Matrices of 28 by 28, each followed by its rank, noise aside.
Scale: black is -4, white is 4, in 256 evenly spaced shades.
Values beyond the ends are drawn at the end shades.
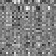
three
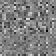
four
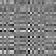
one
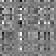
two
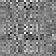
three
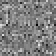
six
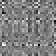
three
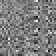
four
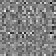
four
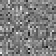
six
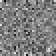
six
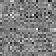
four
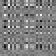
one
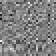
four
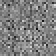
six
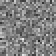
six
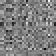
four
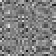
four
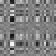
one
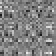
three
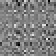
four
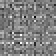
three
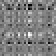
two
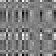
one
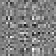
three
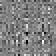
three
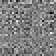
four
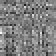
four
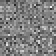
six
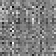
four
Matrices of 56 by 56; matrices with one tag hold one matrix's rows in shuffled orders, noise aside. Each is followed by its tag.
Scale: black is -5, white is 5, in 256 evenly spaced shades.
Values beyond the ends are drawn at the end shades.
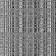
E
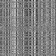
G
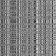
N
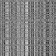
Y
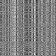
G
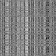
Y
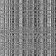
E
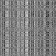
Y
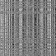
E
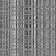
G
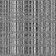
G
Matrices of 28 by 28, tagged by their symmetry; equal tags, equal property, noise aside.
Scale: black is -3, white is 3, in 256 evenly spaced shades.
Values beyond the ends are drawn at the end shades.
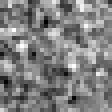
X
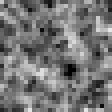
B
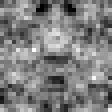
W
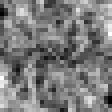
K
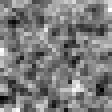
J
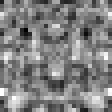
W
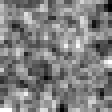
X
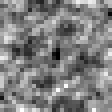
K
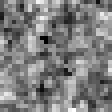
K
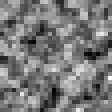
B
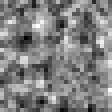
X
